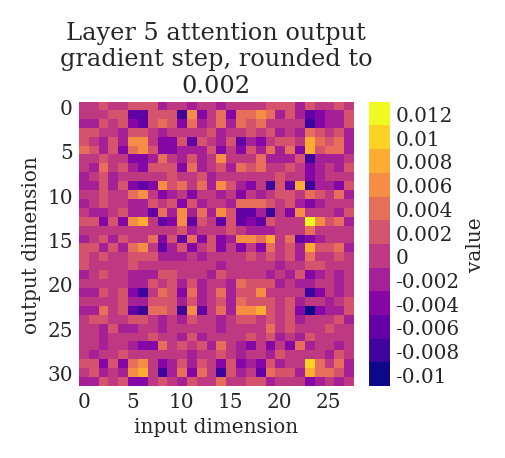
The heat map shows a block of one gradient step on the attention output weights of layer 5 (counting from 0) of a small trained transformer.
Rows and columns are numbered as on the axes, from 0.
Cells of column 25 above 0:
6
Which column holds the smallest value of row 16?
8
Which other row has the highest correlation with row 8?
19
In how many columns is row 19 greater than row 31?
6
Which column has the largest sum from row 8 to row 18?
23
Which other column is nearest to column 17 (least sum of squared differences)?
7
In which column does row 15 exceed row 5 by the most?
16
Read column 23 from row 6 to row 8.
-0.008 -0.004 -0.004
